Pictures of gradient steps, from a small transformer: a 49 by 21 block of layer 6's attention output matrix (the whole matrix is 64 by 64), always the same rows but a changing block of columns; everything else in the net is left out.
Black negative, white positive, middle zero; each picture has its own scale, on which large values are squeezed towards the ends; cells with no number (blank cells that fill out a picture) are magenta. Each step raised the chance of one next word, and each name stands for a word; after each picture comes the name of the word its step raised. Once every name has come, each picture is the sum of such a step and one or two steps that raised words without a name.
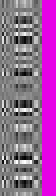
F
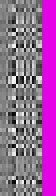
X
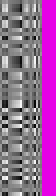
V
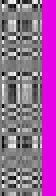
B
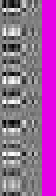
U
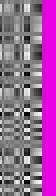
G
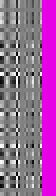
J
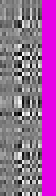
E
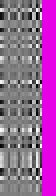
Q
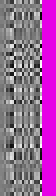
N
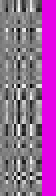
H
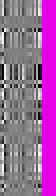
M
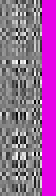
U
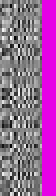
V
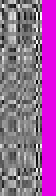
Q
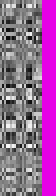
M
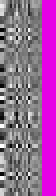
H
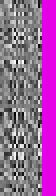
U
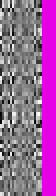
U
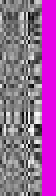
Q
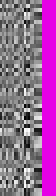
N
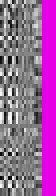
V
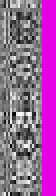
E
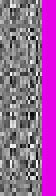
J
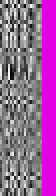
M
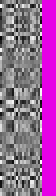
F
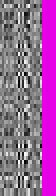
J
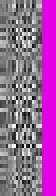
X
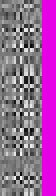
X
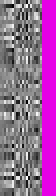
Q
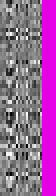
U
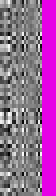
U
